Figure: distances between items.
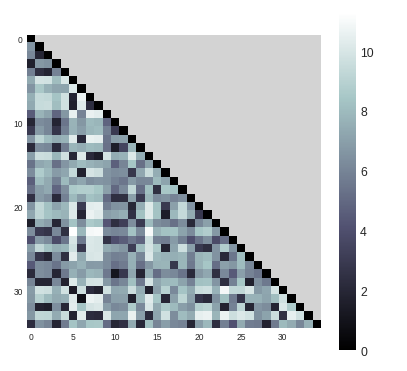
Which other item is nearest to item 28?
10
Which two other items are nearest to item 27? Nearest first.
17, 0
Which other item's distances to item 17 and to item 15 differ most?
18
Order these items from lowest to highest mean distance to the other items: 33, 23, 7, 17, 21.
17, 23, 21, 33, 7
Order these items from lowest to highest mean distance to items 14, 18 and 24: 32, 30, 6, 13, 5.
13, 30, 5, 32, 6
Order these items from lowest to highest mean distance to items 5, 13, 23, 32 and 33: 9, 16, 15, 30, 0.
0, 30, 15, 9, 16
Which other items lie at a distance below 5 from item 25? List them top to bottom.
6, 12, 16, 20, 21, 31
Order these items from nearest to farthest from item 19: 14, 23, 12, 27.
27, 23, 12, 14
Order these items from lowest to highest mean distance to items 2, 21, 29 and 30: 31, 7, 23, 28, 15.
23, 28, 31, 15, 7
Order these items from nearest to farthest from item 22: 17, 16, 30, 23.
17, 16, 23, 30
